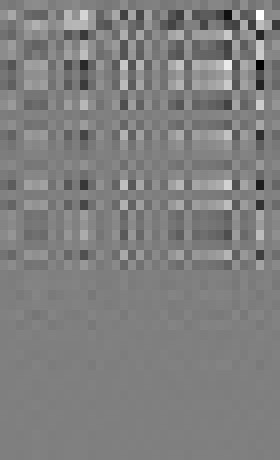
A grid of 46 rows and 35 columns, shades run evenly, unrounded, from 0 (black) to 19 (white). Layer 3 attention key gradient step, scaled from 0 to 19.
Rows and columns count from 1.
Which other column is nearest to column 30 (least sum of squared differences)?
17
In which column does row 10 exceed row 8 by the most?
33
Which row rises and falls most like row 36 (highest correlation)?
32
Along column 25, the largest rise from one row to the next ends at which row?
7
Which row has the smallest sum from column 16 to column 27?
2
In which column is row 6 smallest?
29
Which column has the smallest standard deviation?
3
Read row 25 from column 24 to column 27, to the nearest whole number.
10 9 9 9
